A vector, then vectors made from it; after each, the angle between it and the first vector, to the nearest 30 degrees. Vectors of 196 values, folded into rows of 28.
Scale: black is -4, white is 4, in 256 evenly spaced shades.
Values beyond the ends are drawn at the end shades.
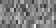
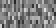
90 degrees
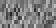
90 degrees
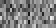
60 degrees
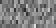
30 degrees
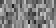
90 degrees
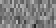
150 degrees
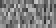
60 degrees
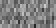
150 degrees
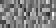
60 degrees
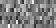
150 degrees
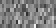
30 degrees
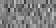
60 degrees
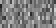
120 degrees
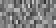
120 degrees
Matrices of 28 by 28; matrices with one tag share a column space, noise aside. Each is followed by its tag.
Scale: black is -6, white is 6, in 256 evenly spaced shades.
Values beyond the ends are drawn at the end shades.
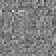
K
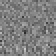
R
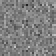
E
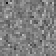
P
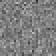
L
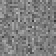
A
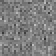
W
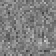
L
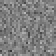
L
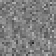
L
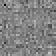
E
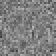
L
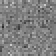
E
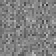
E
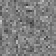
K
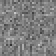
W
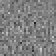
R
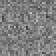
A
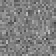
K
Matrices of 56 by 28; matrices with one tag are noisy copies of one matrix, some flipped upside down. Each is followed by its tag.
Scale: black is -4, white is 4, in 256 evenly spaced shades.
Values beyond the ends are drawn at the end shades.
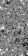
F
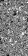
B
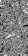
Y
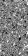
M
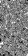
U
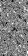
M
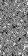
M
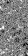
F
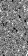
M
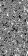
M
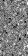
M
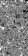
F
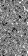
M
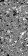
B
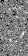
B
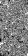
U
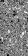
B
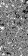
F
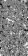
Y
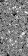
B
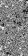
F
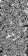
Y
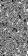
M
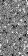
M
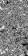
F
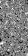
U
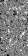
B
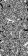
Y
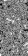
Y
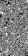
U
